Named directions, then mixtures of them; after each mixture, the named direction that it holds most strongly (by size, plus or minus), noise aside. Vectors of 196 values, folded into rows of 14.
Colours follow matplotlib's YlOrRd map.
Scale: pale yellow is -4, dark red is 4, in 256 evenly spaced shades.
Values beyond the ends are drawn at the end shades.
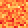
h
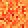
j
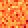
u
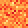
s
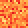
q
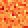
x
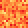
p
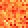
p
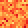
u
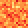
s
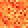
s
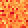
q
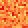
x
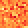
x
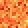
u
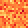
q
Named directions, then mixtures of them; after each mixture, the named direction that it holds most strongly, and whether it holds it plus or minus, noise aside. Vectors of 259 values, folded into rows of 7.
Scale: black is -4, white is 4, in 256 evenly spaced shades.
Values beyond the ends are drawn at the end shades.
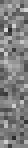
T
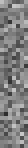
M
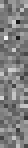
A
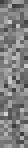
M, minus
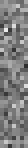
T, plus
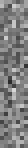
M, plus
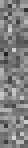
T, minus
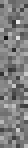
A, minus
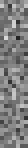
A, plus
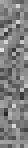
M, plus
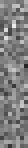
T, plus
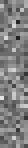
A, plus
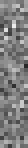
T, plus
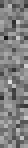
A, minus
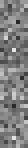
A, plus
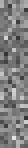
A, plus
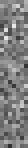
T, plus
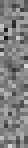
T, minus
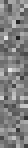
A, plus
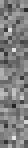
T, minus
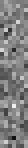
T, plus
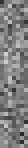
M, minus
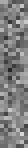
M, plus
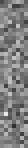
M, minus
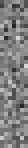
M, minus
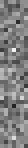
A, plus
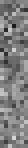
T, minus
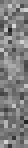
T, plus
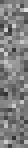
T, plus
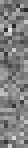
T, minus
